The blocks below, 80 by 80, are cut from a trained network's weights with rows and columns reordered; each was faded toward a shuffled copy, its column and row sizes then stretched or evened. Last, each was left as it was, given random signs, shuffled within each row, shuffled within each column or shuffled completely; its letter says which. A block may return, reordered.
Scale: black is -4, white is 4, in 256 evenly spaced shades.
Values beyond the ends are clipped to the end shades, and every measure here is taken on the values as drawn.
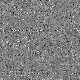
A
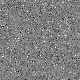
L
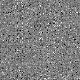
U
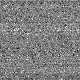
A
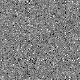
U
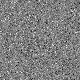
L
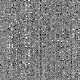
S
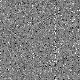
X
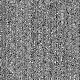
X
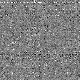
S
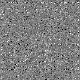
U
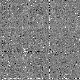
S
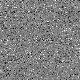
A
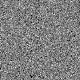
X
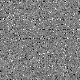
U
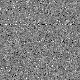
A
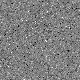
L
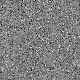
L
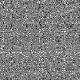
S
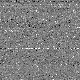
A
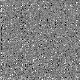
U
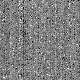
X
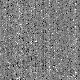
X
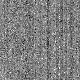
X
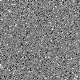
A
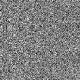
S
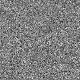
A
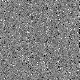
X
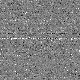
A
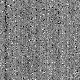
X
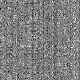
S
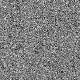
U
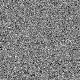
A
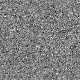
A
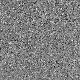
A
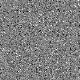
U
